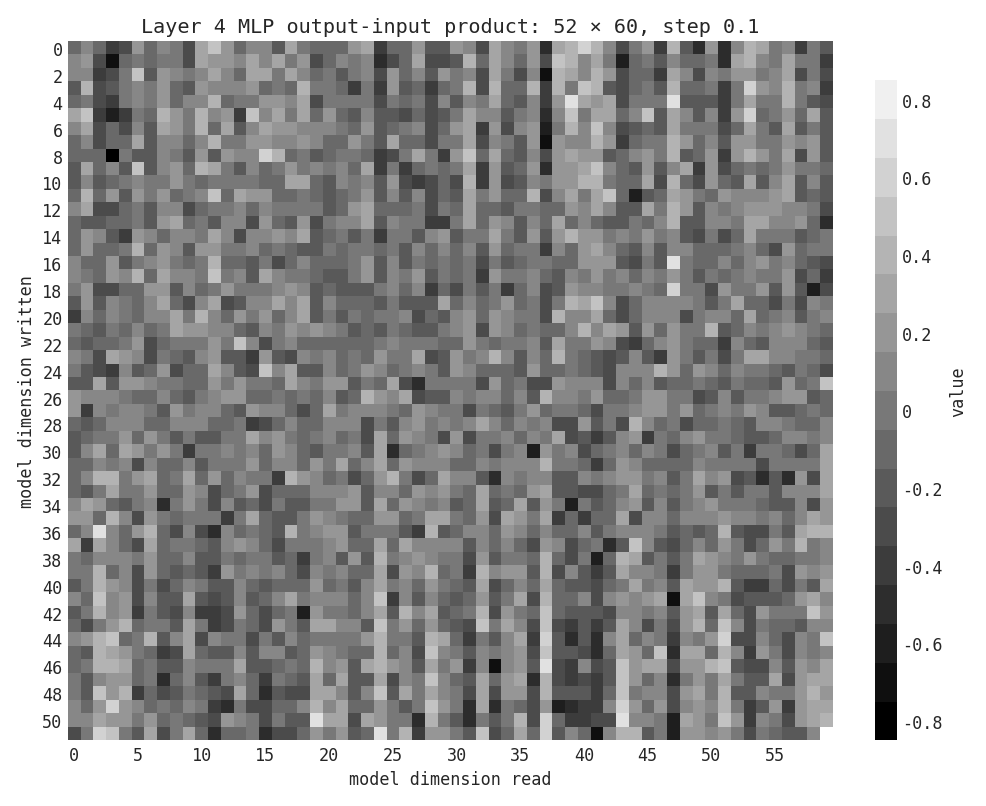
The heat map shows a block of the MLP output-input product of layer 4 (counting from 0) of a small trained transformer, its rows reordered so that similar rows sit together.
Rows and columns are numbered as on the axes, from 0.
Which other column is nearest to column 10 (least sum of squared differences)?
8
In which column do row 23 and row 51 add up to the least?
41
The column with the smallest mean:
22
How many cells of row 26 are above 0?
27
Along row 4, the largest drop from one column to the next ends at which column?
48
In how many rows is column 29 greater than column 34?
22
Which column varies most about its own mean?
37
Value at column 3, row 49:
0.6
